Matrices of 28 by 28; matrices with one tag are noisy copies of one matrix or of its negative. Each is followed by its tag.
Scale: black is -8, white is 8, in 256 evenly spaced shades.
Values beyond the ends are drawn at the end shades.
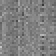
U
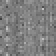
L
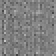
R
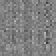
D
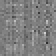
D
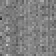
L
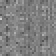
L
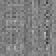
D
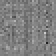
D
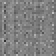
R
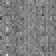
L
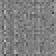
R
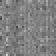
L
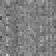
L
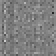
R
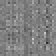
D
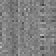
U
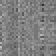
U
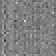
R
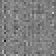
R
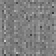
R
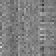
U
